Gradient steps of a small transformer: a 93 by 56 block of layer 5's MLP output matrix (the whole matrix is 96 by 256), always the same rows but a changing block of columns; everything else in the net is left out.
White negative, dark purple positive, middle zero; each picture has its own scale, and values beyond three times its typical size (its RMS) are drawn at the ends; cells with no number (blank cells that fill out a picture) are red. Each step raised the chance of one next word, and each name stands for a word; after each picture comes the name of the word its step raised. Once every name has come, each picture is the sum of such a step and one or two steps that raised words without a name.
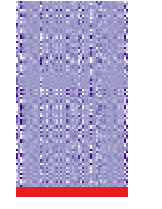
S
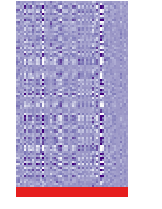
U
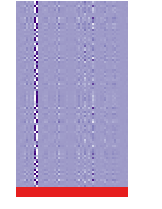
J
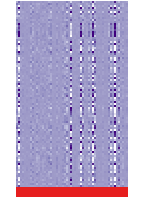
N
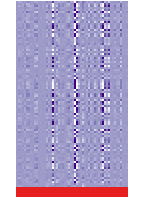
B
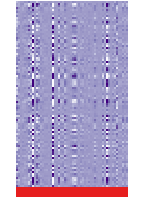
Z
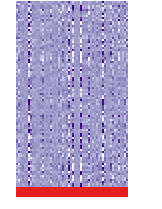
S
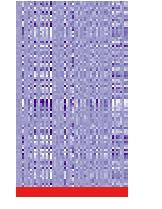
Z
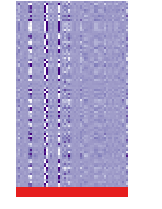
S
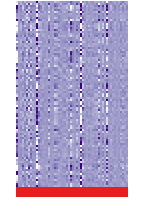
B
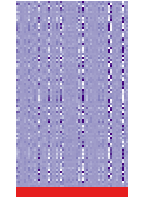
J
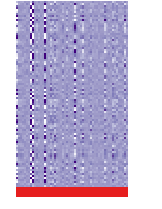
S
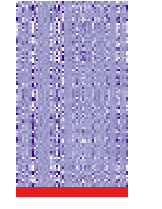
J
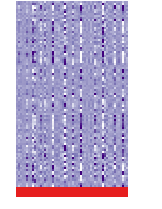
U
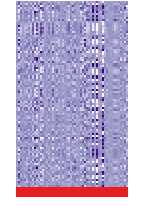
N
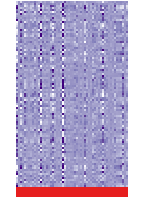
B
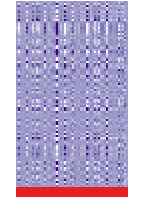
N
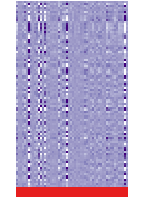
N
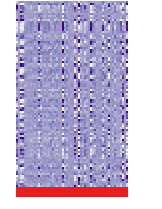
Z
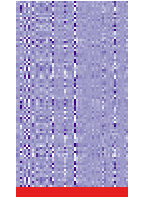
Z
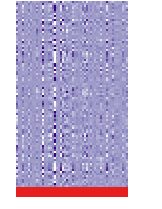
U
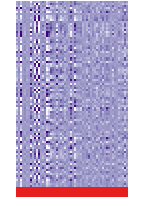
N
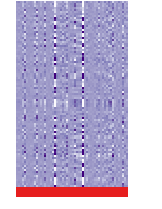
Z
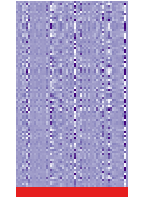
B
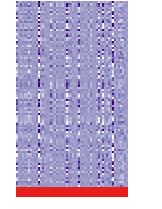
B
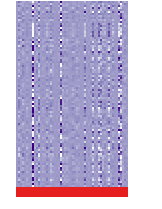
N
